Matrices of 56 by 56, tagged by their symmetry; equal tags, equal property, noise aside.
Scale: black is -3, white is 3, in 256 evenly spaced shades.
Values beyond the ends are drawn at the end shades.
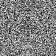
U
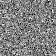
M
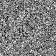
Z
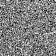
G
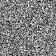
Z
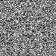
U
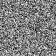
G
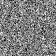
M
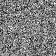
M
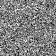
M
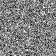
Z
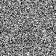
U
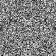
U
